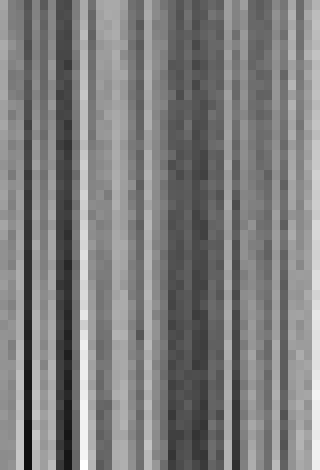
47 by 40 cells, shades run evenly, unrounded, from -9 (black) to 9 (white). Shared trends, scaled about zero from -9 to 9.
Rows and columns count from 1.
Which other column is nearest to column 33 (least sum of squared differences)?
6
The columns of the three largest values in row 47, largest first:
11, 40, 3
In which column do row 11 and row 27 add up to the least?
9
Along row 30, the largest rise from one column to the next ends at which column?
5
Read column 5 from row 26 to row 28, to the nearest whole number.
2 2 2
